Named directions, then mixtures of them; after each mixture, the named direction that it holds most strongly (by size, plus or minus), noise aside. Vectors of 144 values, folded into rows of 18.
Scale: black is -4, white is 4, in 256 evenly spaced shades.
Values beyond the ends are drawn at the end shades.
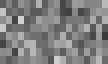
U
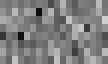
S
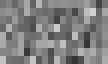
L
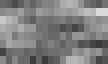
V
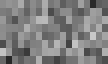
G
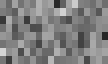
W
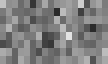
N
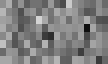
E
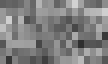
V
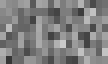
L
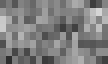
V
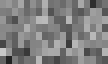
G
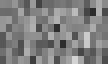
L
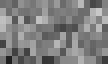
G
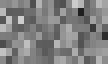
U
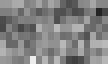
V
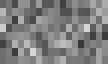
U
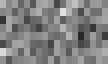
W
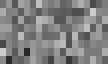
G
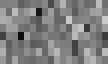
S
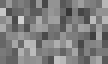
U
